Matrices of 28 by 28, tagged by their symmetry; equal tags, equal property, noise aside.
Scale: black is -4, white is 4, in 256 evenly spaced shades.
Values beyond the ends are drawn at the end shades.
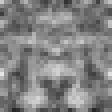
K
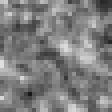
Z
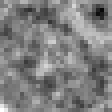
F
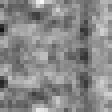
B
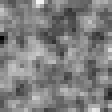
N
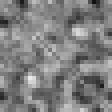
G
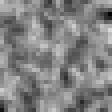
Z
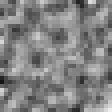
G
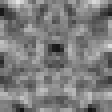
K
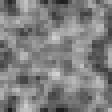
B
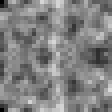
B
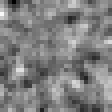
N
